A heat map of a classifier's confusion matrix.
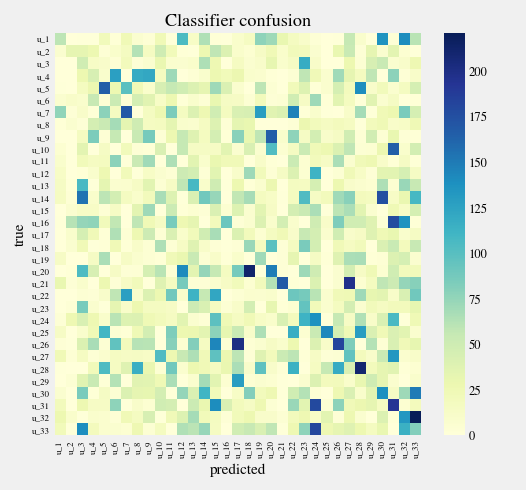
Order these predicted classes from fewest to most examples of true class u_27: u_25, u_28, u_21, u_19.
u_25, u_28, u_19, u_21
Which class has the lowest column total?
u_2
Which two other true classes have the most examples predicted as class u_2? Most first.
u_16, u_24
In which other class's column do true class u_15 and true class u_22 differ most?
u_7
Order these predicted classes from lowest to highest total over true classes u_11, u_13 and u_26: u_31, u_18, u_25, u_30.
u_18, u_25, u_31, u_30
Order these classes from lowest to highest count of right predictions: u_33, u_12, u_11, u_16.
u_12, u_11, u_33, u_16
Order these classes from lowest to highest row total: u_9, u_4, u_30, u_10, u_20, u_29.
u_29, u_10, u_4, u_9, u_30, u_20
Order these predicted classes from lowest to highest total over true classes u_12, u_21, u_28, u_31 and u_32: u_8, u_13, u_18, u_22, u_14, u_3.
u_3, u_14, u_18, u_8, u_13, u_22
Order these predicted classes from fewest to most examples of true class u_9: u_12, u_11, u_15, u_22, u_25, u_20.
u_25, u_11, u_15, u_12, u_22, u_20
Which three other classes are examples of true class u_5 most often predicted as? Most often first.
u_28, u_7, u_15
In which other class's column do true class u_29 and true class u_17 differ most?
u_23
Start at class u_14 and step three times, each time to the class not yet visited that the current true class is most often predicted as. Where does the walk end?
u_24
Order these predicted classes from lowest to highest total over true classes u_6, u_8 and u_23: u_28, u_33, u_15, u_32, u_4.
u_28, u_32, u_33, u_15, u_4
